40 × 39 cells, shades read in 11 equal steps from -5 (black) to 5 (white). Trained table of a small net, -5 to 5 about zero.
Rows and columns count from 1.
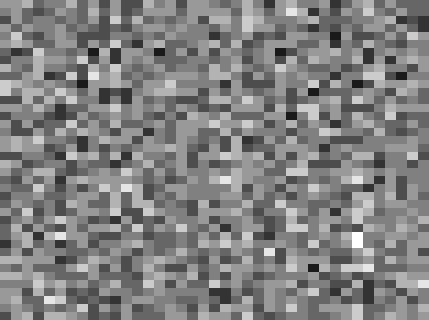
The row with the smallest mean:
21
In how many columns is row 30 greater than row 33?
15
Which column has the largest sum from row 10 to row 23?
22
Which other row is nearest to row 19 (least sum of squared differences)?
35
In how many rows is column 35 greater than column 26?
17
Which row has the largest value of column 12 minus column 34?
24
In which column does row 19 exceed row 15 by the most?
27
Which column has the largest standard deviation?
33
